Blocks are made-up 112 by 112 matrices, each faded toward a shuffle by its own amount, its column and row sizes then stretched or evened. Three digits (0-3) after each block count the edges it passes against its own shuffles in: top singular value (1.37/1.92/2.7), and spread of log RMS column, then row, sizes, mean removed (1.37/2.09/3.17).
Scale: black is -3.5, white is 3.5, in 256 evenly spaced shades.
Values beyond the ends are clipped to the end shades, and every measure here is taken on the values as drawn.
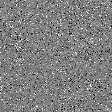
0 1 1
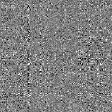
2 2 2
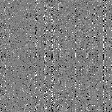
2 3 1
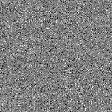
2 1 1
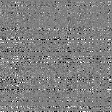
1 2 3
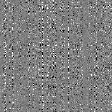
2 3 2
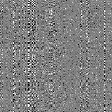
3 3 0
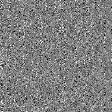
1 2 0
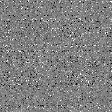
1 1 2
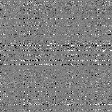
2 2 3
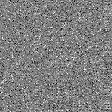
2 0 0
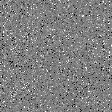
0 2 0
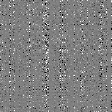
2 3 2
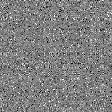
2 0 1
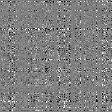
1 3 3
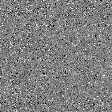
0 1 1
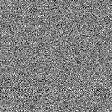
2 0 2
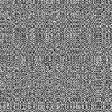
3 2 2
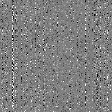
2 3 0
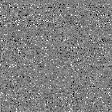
0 1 2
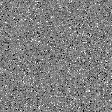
1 1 0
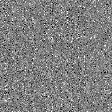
1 2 0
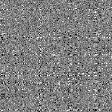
2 2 2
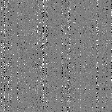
1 3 1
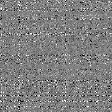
1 2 3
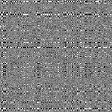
3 2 3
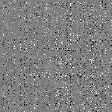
0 3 2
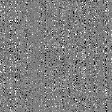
1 3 1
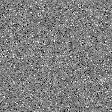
0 0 1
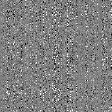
1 3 1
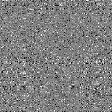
2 1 2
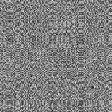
3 1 0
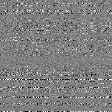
2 1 3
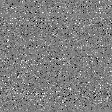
0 0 2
